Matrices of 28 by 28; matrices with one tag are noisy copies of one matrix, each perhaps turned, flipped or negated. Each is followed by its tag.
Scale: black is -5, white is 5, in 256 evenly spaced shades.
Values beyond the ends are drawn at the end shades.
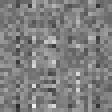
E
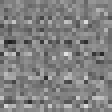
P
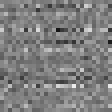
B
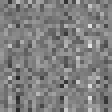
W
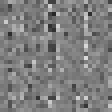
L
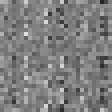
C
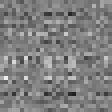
E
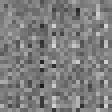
P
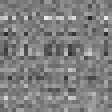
E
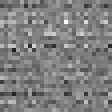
W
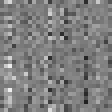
C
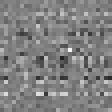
E
